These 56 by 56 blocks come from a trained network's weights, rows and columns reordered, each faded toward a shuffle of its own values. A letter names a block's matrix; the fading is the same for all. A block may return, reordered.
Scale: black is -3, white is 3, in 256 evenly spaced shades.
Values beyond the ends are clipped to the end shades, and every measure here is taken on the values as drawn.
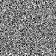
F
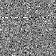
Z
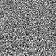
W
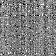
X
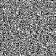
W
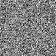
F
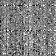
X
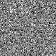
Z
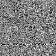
Z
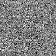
W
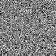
F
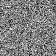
F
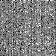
X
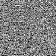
F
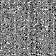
X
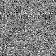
W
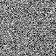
W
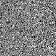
Z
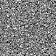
Z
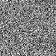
W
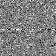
Z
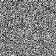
W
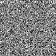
W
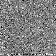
Z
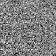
W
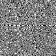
Z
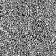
W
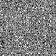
Z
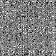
X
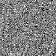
Z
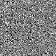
Z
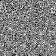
Z
